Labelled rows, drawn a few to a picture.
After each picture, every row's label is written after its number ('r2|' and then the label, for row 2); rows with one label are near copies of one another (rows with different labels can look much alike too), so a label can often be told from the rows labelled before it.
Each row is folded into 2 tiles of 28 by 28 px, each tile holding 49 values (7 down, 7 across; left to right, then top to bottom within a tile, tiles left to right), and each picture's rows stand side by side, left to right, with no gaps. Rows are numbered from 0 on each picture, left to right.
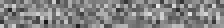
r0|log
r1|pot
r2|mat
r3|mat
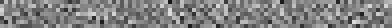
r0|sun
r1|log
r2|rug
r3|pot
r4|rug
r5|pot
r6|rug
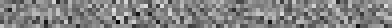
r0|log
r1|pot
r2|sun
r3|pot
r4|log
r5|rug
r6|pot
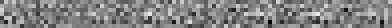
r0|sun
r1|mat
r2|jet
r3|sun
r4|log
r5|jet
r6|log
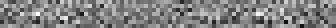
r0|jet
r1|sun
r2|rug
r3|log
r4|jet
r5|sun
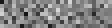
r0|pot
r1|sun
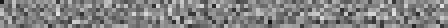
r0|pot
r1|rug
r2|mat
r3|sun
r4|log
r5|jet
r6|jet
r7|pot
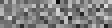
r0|rug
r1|pot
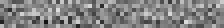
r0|log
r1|sun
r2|jet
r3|rug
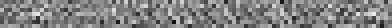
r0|jet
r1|log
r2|sun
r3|sun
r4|pot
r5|pot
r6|jet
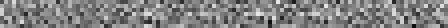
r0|sun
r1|pot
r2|jet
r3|mat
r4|log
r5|mat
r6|rug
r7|pot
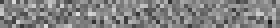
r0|rug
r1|mat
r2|sun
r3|pot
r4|log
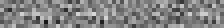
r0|log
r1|log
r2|rug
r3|mat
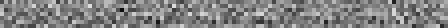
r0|rug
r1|rug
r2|log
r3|mat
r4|jet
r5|log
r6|log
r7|pot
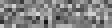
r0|log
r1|mat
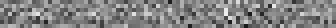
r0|jet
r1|jet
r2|mat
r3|pot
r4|sun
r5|log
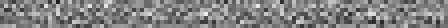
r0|mat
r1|rug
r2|jet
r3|jet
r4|rug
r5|rug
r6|jet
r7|log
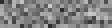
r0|pot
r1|jet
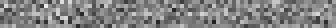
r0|mat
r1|sun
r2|log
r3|mat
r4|rug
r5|jet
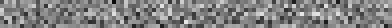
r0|sun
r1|jet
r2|pot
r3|rug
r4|jet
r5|mat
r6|pot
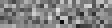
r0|mat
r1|sun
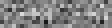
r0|log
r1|mat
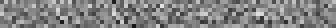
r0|rug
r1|sun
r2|pot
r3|jet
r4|jet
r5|sun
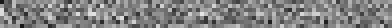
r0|pot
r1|mat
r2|sun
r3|jet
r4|mat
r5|log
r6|pot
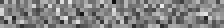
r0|sun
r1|sun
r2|pot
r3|jet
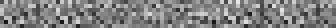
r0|sun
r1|sun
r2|mat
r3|log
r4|sun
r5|sun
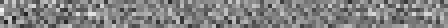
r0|sun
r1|mat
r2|log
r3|pot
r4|sun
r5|pot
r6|mat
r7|mat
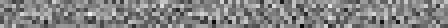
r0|log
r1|jet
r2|rug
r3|log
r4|sun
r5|pot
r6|log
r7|sun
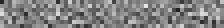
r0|pot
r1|rug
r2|rug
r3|log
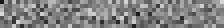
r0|rug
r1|log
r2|sun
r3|rug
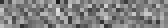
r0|pot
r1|pot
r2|mat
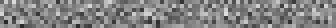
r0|sun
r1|rug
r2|jet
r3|mat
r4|rug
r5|mat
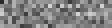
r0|pot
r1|mat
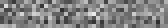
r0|mat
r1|jet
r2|log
